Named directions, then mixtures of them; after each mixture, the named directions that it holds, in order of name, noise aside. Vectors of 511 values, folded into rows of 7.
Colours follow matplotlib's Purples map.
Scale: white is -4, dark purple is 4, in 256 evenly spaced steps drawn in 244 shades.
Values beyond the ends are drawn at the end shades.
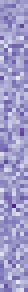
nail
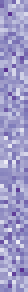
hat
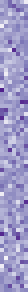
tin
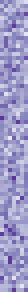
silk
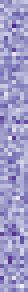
silk.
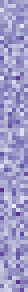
nail.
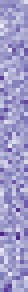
hat, nail, tin.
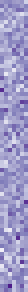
hat, silk, tin.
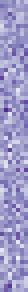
hat, nail, tin.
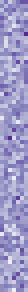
silk.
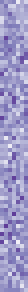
hat, silk.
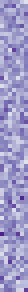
nail, silk, tin.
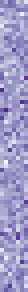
hat, tin.
